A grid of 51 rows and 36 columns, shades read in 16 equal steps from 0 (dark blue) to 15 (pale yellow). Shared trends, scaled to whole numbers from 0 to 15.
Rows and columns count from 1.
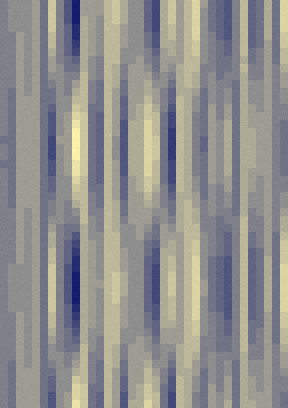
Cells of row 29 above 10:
4
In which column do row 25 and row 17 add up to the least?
22
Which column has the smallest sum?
6
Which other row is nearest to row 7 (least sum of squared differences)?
31
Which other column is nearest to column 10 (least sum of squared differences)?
20
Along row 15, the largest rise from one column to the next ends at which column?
23
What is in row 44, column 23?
10
